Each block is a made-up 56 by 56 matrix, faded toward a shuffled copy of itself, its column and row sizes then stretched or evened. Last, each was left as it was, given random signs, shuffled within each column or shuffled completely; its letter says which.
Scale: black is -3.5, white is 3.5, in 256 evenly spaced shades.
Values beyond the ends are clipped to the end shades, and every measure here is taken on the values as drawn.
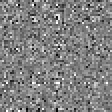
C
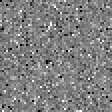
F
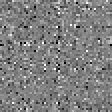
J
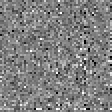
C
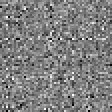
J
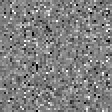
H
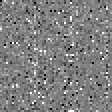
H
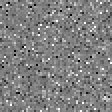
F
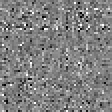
C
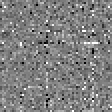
C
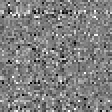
J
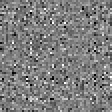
C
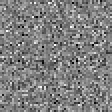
C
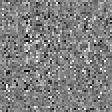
J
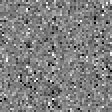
H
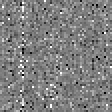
H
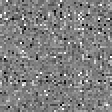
C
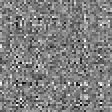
J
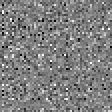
C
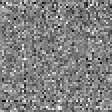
C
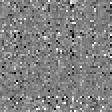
C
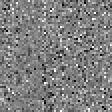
H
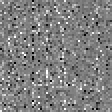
H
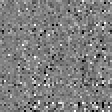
C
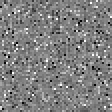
F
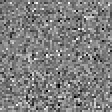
C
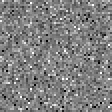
F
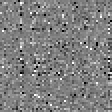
J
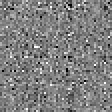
J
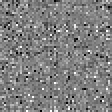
C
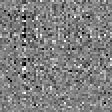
J
